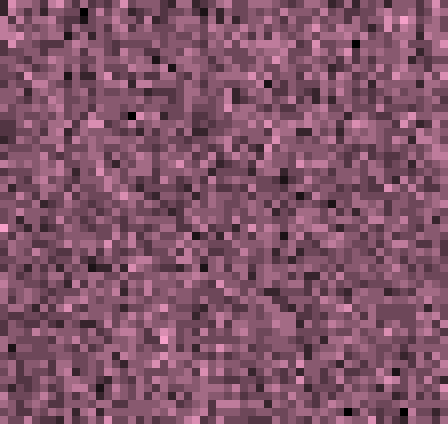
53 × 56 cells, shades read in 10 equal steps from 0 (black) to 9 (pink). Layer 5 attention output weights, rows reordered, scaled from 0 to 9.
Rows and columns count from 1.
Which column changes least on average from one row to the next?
33
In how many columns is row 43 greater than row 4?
16
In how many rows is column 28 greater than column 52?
25
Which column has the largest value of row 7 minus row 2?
44
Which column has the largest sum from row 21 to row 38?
17
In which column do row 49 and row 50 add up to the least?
13
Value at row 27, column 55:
5
